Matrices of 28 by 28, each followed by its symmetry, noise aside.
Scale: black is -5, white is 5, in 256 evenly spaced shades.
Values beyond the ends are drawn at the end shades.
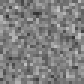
antisymmetric.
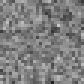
symmetric across the other diagonal.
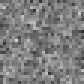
same after a half turn.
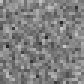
symmetric across the other diagonal.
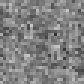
same after a half turn.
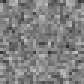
mirrored left to right.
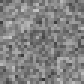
symmetric.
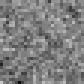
symmetric across the other diagonal.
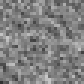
symmetric across the other diagonal.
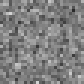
symmetric across the other diagonal.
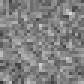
symmetric across the other diagonal.
